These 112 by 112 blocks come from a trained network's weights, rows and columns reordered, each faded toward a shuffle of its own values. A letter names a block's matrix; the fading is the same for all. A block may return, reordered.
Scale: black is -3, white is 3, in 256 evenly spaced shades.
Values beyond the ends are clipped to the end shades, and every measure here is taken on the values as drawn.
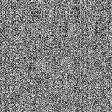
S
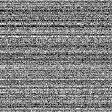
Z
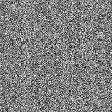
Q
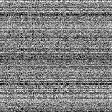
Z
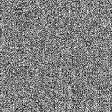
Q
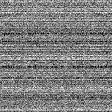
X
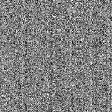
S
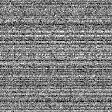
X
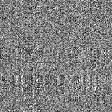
S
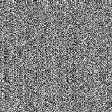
S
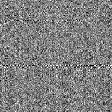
S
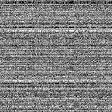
X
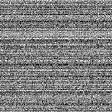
X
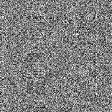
Q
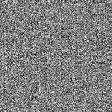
Q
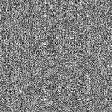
Q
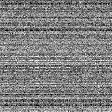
X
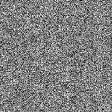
Q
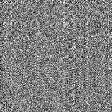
Q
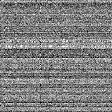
Z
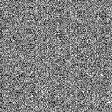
Q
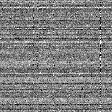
Z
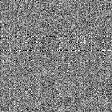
S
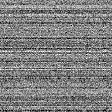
X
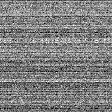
X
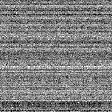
Z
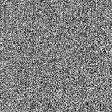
Q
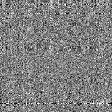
S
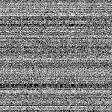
X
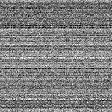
X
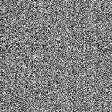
Q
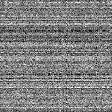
Z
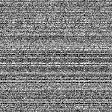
X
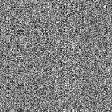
Q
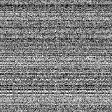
X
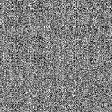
S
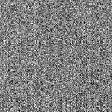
S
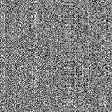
S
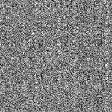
Q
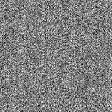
Q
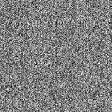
Q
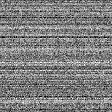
X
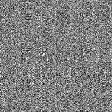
Q
